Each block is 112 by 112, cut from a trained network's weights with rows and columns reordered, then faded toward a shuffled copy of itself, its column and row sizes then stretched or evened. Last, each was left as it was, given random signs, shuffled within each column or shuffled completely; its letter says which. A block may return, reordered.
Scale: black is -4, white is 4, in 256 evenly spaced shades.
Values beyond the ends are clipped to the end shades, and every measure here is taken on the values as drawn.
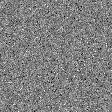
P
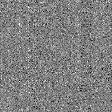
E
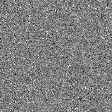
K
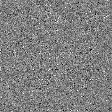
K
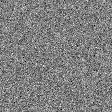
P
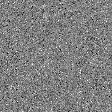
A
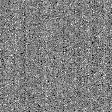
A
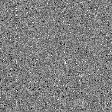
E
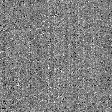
E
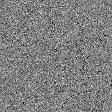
A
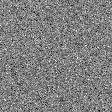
P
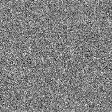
K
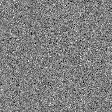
A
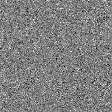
K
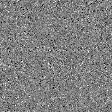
K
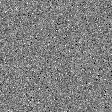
P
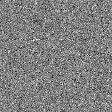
K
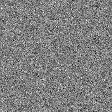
A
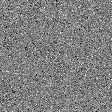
P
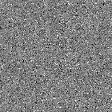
K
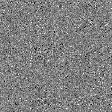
E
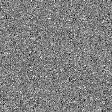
K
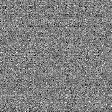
E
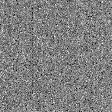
A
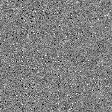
K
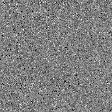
K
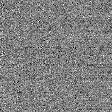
E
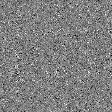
K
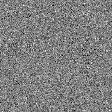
E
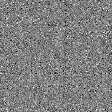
E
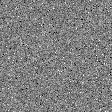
P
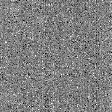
E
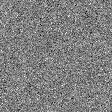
P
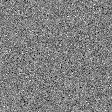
P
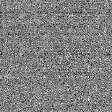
E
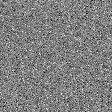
P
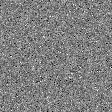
P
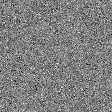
P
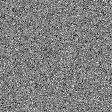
P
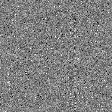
E
